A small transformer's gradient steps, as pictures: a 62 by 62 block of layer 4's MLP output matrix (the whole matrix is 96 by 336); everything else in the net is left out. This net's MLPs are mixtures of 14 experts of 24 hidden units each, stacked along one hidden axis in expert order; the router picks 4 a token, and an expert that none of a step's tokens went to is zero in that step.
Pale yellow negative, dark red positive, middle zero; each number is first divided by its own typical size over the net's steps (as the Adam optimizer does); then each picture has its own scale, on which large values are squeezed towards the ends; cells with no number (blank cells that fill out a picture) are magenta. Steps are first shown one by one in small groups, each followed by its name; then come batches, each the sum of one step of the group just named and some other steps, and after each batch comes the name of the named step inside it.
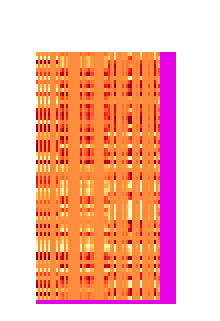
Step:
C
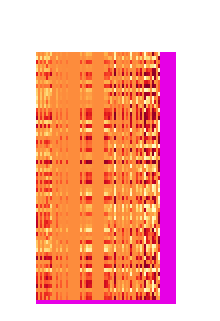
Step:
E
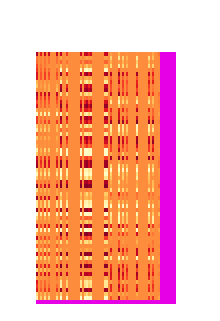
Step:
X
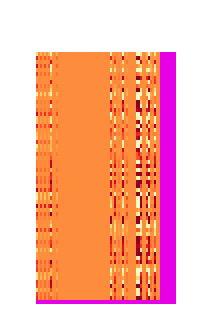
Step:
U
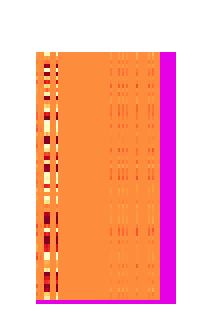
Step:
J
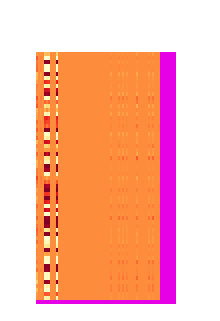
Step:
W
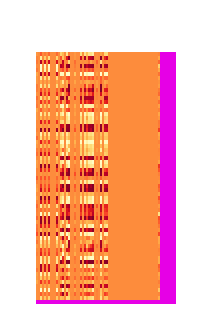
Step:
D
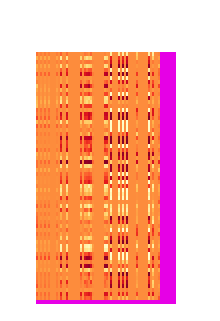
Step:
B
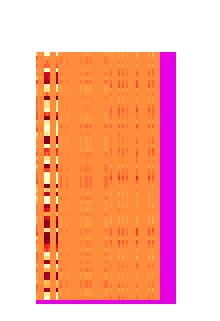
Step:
J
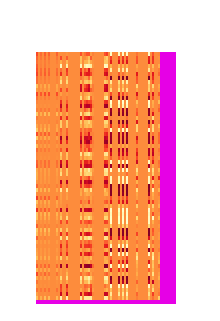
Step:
X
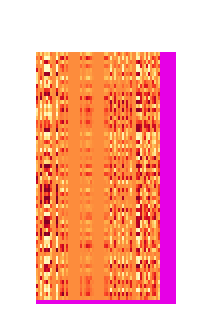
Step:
W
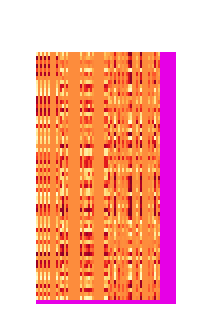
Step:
X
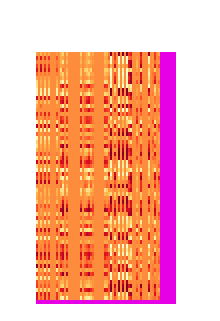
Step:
X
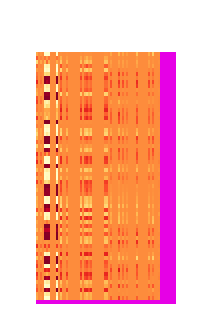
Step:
X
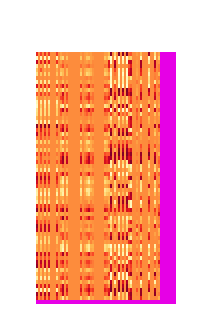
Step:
C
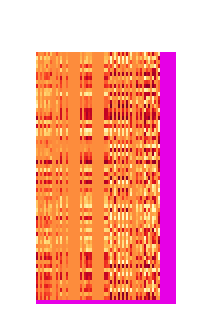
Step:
E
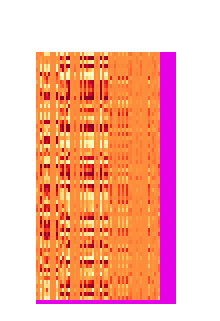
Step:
D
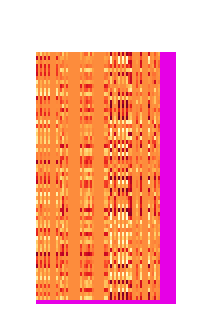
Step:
X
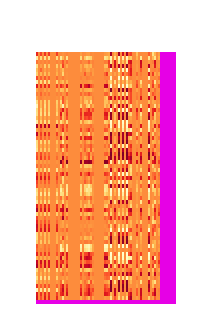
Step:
B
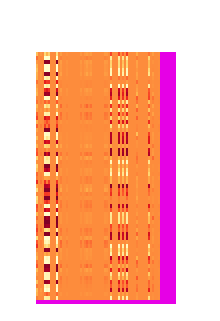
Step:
W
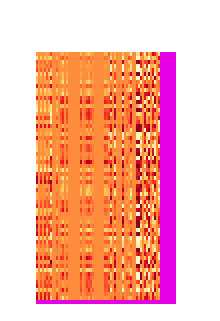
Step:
E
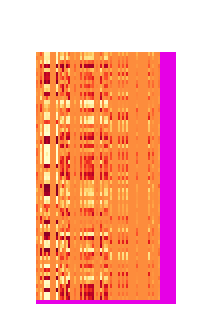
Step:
B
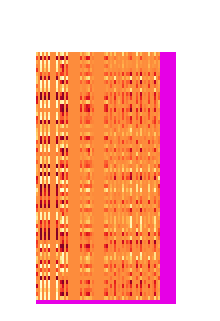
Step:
X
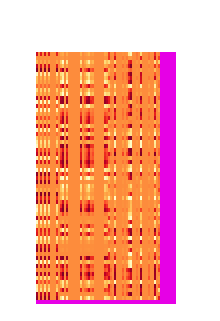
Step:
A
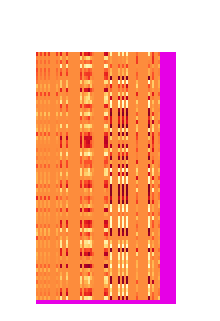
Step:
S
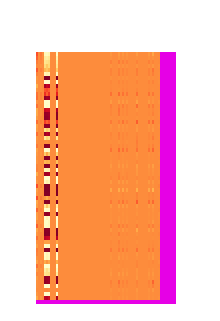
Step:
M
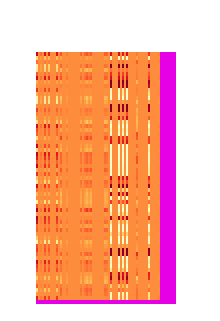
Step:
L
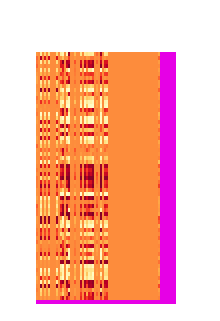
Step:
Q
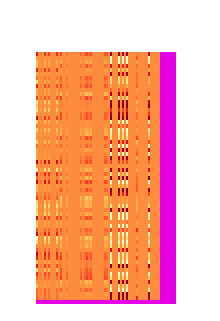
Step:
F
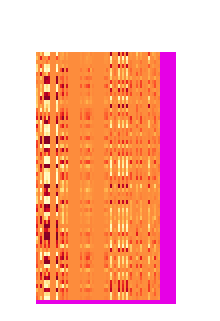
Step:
L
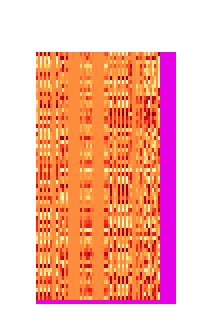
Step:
S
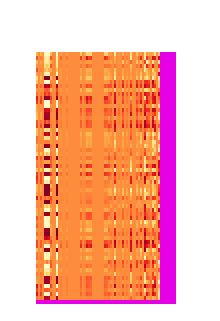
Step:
M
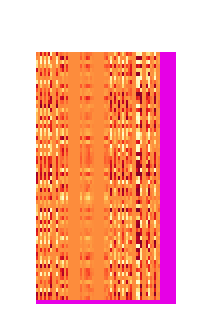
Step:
F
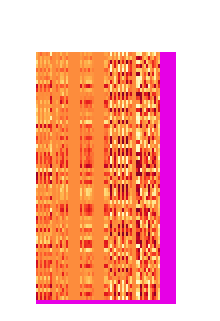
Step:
A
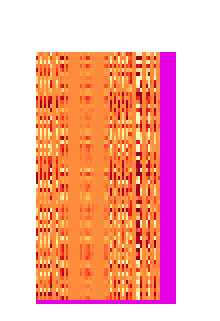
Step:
F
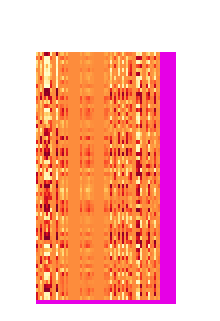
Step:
A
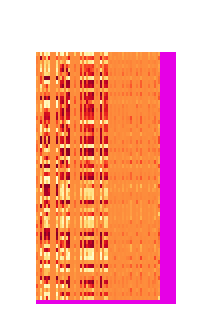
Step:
M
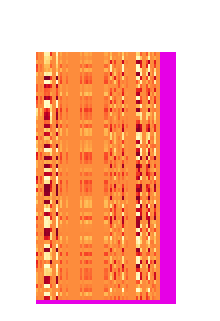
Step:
M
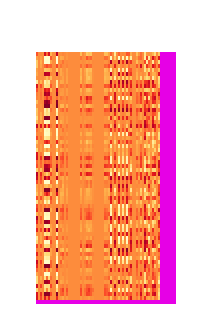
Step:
L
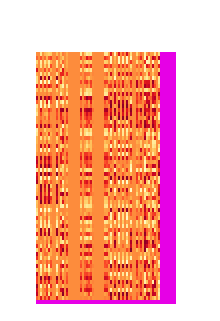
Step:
F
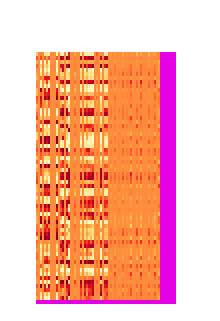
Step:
Q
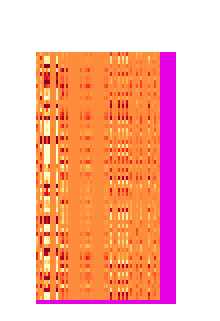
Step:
F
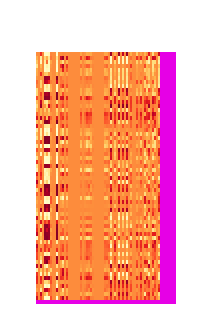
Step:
F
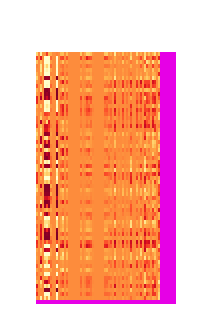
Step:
M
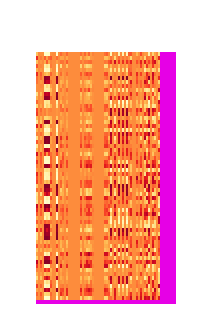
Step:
S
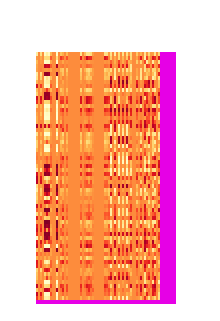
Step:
L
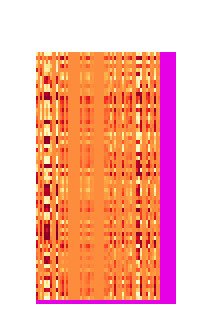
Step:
A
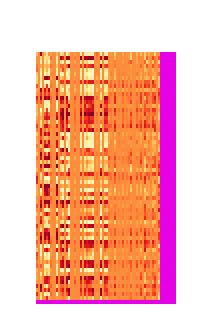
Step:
M
